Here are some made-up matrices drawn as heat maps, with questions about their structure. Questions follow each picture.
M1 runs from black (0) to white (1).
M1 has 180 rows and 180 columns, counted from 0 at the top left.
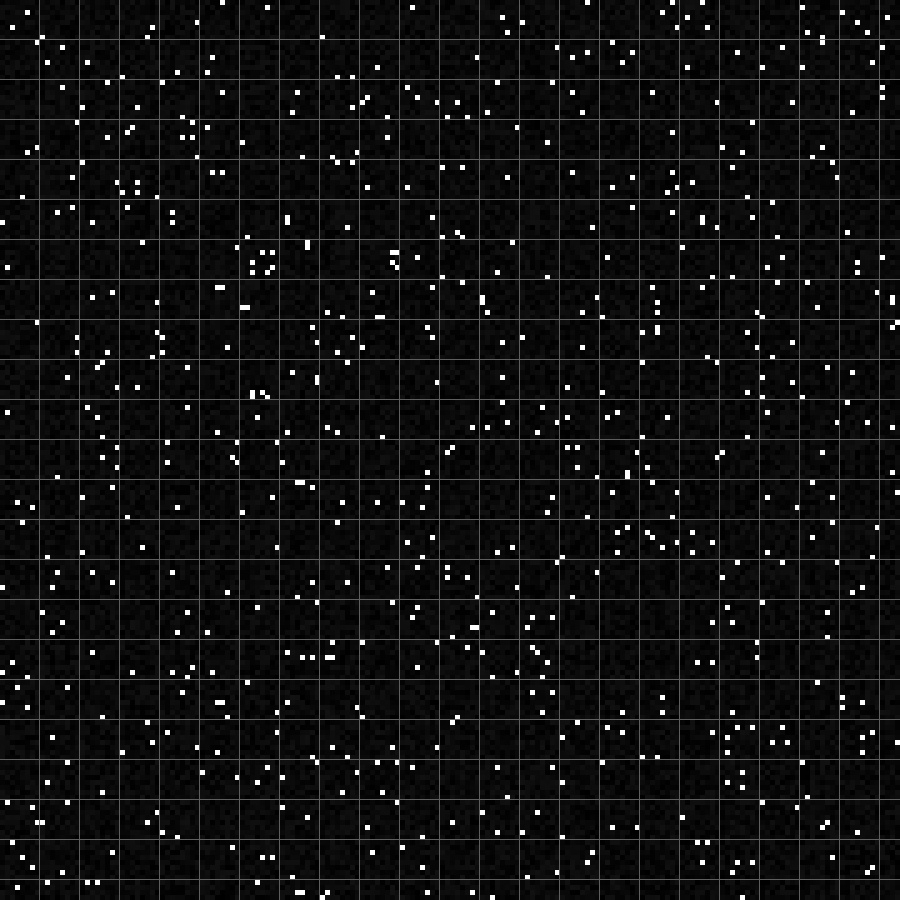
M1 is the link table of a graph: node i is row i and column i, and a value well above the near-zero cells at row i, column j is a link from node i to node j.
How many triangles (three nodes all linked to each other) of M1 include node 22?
0
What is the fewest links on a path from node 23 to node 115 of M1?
2
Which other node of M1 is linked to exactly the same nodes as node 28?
node 102
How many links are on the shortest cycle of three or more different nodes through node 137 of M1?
5
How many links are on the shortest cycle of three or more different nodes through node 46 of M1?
8
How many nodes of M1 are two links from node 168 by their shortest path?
3
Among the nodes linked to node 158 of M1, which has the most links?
node 20
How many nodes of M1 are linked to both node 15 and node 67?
1
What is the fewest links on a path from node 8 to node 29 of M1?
2
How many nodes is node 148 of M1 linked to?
4
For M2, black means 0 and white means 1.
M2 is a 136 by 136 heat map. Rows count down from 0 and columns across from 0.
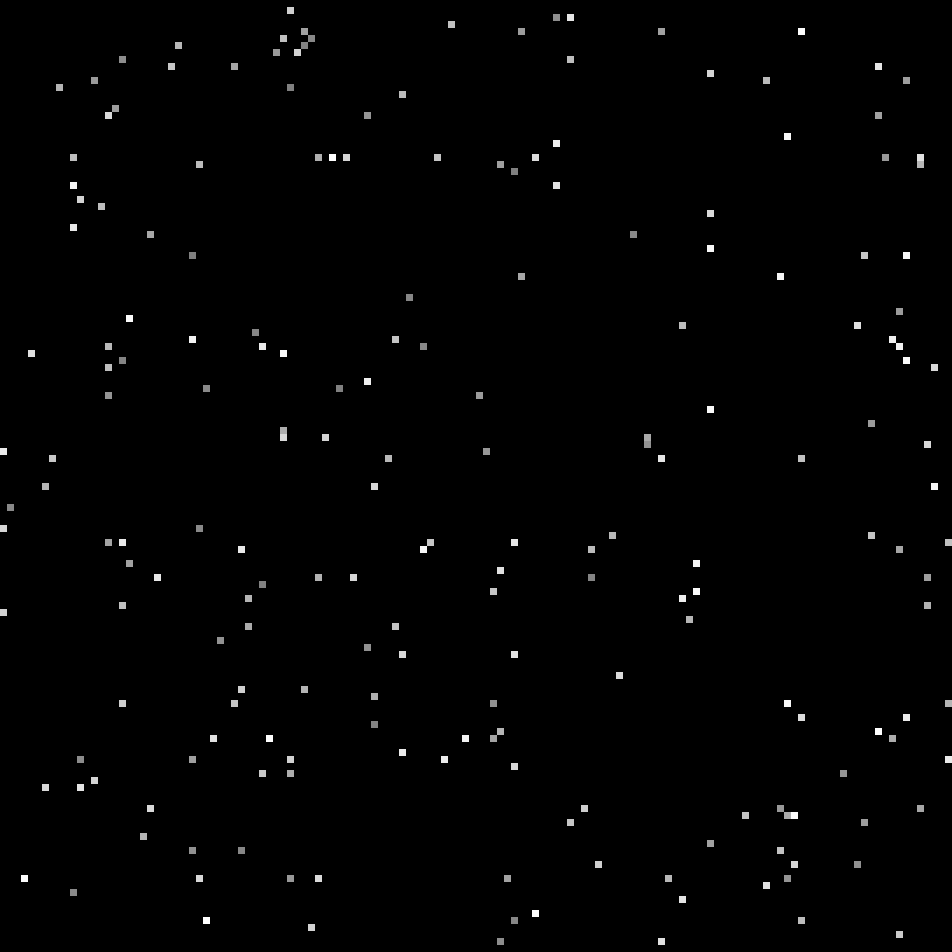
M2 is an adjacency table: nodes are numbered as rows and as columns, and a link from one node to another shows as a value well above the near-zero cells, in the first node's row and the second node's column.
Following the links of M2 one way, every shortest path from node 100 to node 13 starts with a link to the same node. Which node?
node 112
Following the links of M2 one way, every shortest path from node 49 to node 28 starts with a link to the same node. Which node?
node 15
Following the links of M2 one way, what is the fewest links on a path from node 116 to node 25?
3
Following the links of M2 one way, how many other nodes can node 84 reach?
3
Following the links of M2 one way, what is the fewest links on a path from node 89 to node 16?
3
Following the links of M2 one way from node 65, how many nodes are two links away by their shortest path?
4
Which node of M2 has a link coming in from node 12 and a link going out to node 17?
node 8
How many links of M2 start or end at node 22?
9
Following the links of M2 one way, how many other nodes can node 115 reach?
11
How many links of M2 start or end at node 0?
3
